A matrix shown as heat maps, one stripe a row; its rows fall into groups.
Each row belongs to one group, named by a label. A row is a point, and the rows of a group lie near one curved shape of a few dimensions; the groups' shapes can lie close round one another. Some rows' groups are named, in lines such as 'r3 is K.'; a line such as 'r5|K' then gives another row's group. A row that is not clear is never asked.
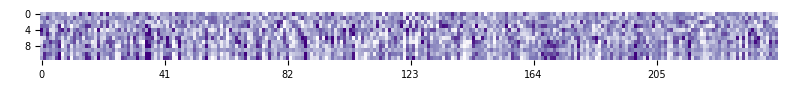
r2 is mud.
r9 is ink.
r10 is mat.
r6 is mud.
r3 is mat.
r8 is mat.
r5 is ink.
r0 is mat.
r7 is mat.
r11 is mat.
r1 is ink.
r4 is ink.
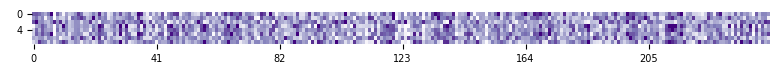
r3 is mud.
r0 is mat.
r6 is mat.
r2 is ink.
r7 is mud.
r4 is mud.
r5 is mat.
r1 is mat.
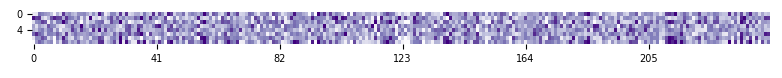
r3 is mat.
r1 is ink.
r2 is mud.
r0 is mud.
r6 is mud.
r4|mat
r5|ink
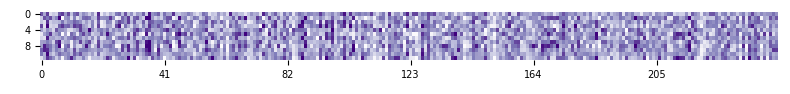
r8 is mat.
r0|ink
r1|mat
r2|mud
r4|mat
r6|mud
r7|mat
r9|ink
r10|ink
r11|mud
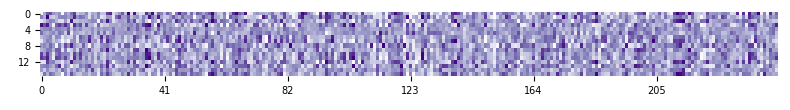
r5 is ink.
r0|mud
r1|ink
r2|mud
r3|ink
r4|ink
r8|mud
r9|mat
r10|ink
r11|ink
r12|mud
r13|mat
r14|mud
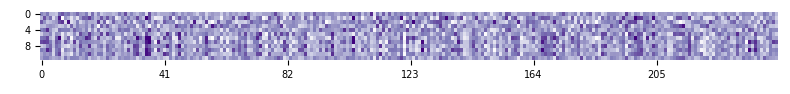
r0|mud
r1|mat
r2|ink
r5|mat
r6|mat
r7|ink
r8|mat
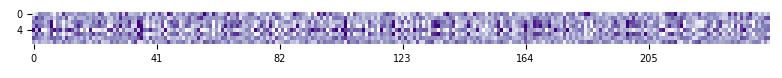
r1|ink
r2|mat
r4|ink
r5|mat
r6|ink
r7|mud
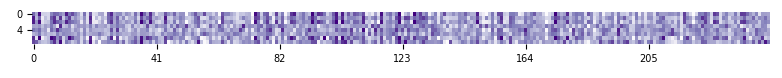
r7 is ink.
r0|ink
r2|ink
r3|ink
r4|mud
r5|mud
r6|ink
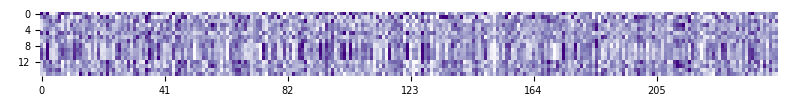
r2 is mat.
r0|ink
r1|mat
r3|mud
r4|mud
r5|ink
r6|mat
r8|ink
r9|ink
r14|mat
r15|mat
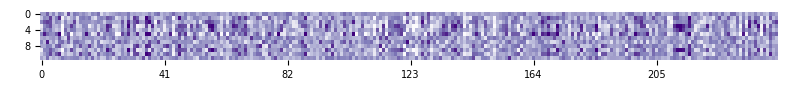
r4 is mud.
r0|ink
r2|ink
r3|mud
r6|ink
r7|ink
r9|mud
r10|mat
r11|mud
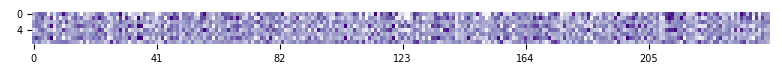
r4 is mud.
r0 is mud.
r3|mat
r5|ink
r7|mud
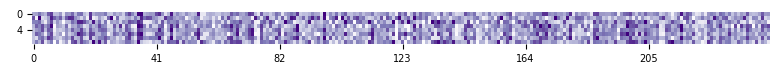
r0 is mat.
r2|mat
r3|mat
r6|mat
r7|mat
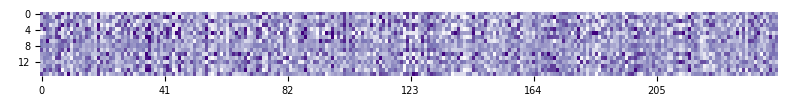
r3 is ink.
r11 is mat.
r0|ink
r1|mat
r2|mud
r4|mat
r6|mat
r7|ink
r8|ink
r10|mat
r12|mud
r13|mat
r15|ink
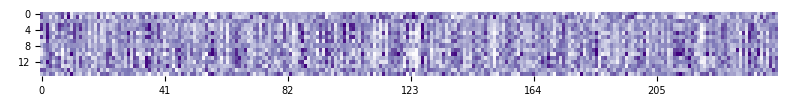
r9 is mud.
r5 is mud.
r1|ink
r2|mud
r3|ink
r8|mud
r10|mud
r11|mat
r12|ink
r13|mat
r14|ink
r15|mud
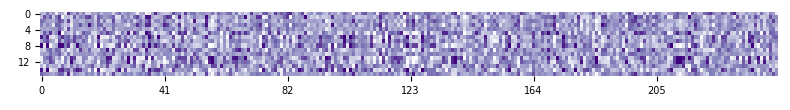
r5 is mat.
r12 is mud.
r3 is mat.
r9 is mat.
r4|ink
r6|ink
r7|mud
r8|ink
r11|mud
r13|mud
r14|ink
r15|ink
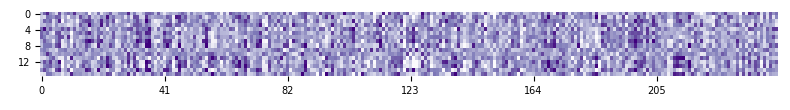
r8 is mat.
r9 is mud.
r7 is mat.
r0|mud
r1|mat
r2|mat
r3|mat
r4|ink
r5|mat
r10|ink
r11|mud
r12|mat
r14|mat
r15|mud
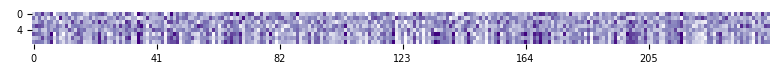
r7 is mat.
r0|mat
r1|ink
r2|mat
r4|mud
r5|mat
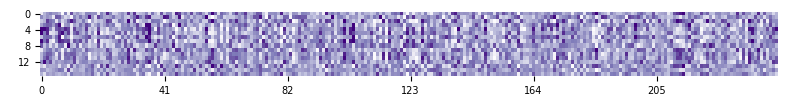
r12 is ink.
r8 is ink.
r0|mud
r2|mud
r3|mat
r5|ink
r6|mat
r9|mud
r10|mud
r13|mud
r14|ink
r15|mud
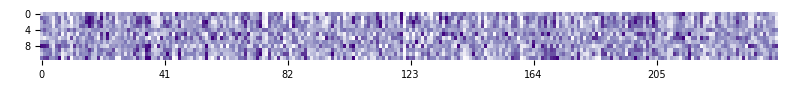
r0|mud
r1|mat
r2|mat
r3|mat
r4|ink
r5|mat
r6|mud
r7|mud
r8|ink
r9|mat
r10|mat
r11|mat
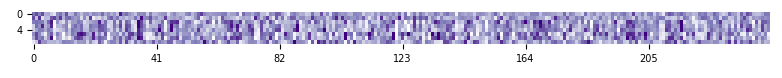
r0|ink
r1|ink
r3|mat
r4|mat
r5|mat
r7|mud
